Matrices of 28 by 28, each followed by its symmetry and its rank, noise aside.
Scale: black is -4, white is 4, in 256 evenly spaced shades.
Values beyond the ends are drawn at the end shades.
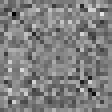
symmetric, rank five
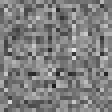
no symmetry, rank five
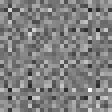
symmetric, rank three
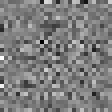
no symmetry, rank five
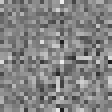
symmetric, rank five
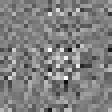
symmetric, rank three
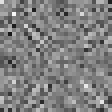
symmetric, rank five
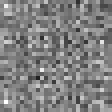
no symmetry, rank five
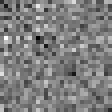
symmetric, rank three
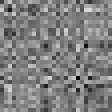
symmetric, rank three
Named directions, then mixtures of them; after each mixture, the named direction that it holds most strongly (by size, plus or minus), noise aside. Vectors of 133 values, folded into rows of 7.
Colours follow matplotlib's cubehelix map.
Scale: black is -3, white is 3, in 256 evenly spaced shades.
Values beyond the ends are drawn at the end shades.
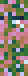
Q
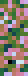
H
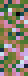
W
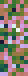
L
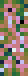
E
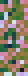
H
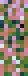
Q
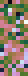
W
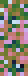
Q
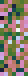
L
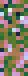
W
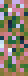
E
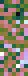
W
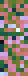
L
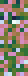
Q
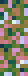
H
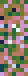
L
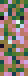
Q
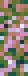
H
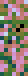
L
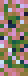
E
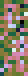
E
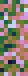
H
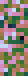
L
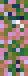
Q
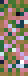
W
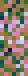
E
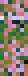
Q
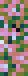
L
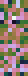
Q
